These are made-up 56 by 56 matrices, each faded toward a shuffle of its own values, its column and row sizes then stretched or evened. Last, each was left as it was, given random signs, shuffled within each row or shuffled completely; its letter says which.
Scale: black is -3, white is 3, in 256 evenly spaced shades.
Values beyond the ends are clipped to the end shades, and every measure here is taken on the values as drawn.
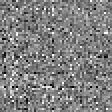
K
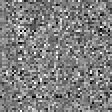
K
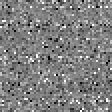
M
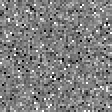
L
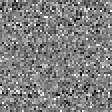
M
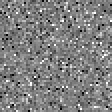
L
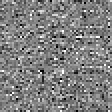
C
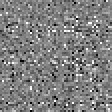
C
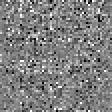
K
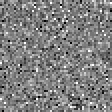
L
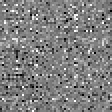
C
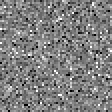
L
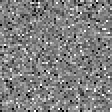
L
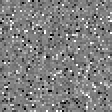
L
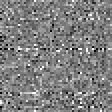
C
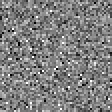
L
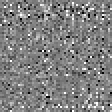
K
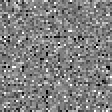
K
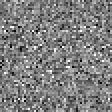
M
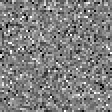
L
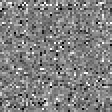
K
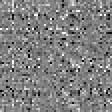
C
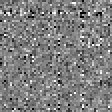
K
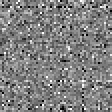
K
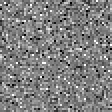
L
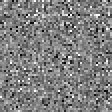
K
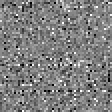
K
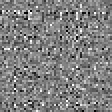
C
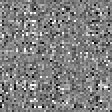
C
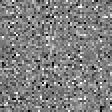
C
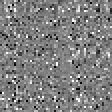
C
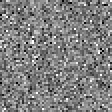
L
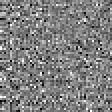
C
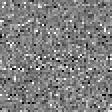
M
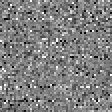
M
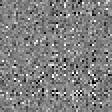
C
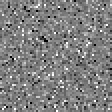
L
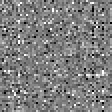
K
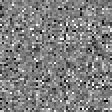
C
